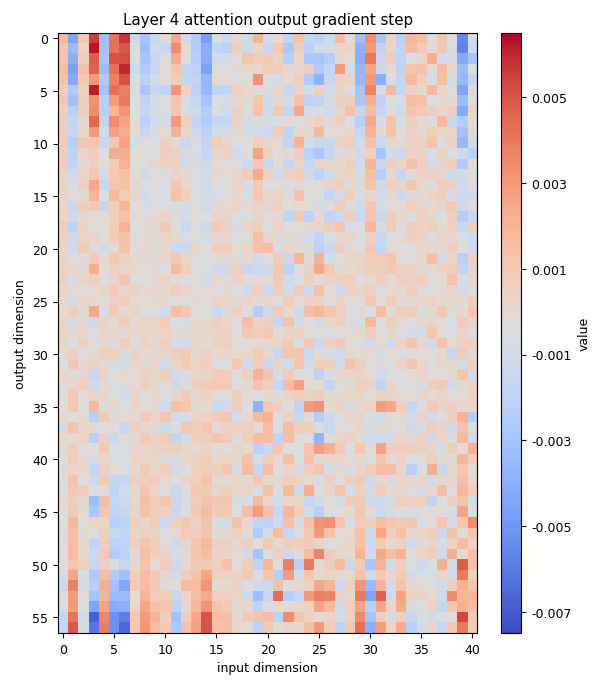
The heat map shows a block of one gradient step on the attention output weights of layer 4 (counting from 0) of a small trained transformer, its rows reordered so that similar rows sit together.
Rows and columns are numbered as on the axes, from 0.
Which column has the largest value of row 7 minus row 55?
3
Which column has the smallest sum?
39
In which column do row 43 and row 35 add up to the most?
24
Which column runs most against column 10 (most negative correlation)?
17
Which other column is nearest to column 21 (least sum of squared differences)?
38
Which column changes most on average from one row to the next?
25
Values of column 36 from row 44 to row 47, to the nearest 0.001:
-0.002 0 0 0.001
